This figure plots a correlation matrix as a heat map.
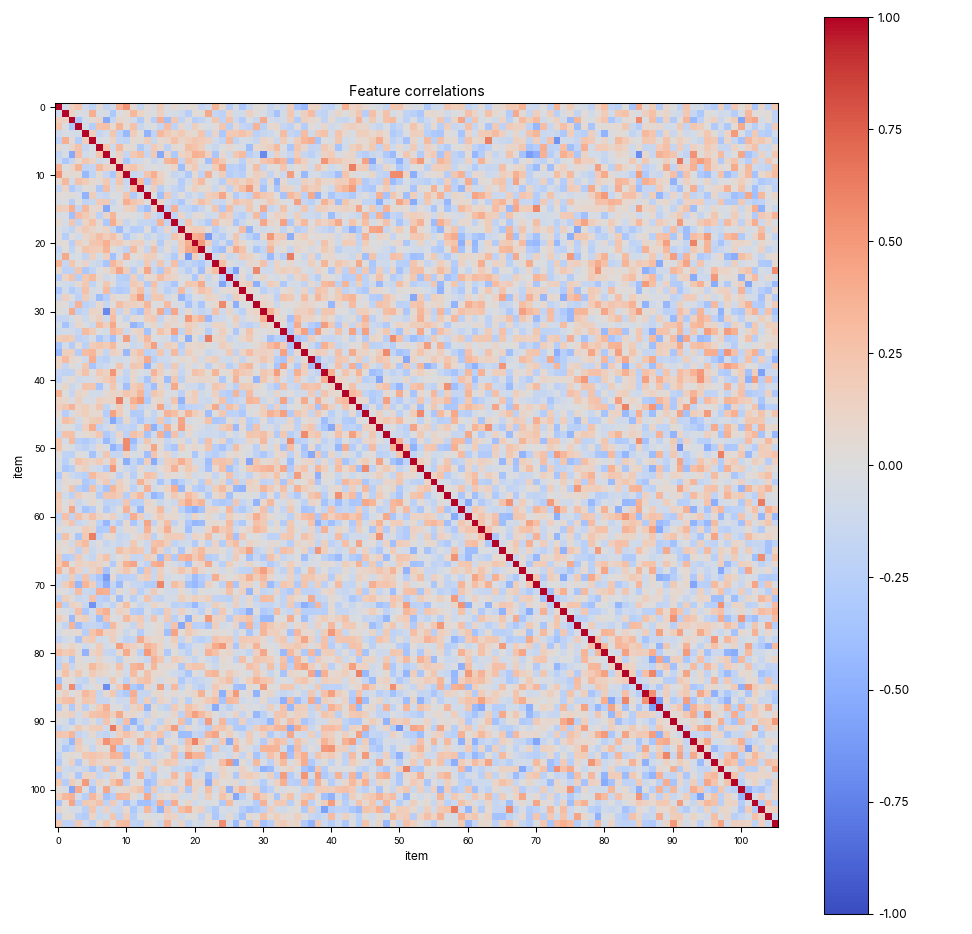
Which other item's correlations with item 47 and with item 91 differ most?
40
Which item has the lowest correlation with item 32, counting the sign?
11
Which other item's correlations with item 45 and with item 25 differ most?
53
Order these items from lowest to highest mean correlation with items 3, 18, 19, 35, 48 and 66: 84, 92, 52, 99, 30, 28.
92, 28, 84, 30, 99, 52
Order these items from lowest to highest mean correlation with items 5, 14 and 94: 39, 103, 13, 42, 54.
103, 13, 42, 54, 39
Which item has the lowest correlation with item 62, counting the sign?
88
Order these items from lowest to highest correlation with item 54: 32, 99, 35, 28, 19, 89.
99, 28, 89, 19, 32, 35
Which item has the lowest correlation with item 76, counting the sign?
18
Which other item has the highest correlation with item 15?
70
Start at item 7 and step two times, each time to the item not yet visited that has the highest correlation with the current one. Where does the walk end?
20
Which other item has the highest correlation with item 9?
43
